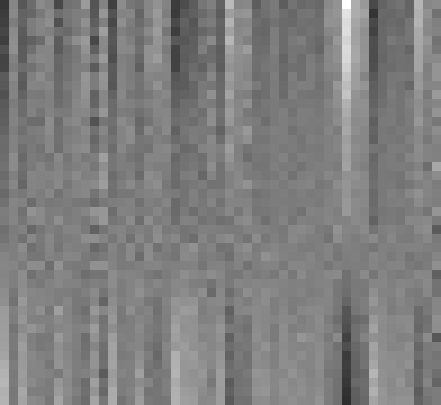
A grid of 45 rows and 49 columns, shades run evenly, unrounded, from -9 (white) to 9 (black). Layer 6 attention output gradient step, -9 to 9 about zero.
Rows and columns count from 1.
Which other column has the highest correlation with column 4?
11
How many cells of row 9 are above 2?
6
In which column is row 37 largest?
39
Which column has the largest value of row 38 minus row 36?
49
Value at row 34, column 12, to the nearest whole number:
2
